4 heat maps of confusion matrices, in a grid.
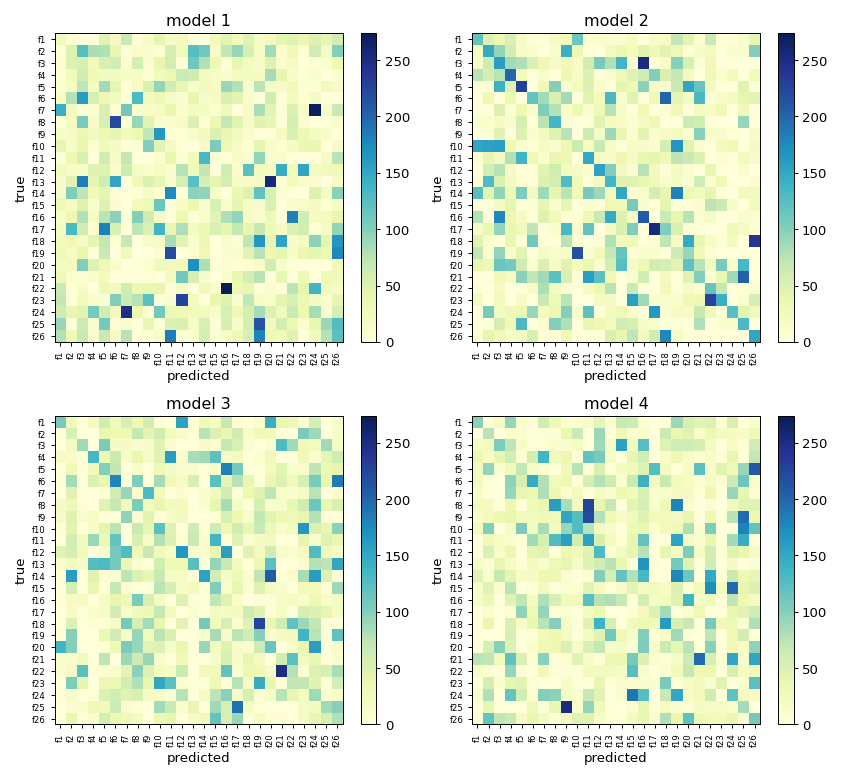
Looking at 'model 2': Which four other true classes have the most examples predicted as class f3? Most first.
f16, f10, f5, f20
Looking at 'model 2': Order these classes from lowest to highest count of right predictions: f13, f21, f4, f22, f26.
f21, f22, f13, f26, f4
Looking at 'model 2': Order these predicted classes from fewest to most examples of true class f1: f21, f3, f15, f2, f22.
f21, f15, f3, f2, f22
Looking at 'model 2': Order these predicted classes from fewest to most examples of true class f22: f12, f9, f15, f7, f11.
f9, f11, f12, f15, f7
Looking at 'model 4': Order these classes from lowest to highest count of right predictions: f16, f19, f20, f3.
f16, f20, f19, f3
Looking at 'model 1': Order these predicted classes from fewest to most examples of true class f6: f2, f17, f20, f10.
f10, f17, f20, f2
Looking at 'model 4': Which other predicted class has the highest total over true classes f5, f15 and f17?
f26
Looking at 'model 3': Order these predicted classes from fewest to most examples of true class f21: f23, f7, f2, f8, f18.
f2, f23, f18, f8, f7
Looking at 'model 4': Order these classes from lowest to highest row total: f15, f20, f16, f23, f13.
f23, f13, f15, f20, f16
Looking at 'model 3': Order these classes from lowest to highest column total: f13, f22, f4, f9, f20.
f13, f4, f22, f9, f20
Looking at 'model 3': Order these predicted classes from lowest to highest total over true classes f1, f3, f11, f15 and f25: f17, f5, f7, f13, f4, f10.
f7, f13, f4, f5, f10, f17
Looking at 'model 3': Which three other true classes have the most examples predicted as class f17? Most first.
f25, f5, f26
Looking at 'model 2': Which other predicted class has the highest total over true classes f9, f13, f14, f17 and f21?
f11
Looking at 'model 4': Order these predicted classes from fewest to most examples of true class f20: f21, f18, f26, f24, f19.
f21, f24, f19, f18, f26
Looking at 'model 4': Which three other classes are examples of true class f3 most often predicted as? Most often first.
f14, f16, f12
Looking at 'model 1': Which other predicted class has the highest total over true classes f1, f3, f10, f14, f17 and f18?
f26
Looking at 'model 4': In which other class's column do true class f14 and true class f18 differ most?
f19
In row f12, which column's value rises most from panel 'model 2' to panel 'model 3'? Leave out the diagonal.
f24
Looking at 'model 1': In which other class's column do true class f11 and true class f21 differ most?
f14
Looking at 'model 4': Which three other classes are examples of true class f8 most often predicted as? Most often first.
f11, f19, f9
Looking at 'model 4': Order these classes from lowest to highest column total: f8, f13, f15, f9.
f13, f8, f15, f9
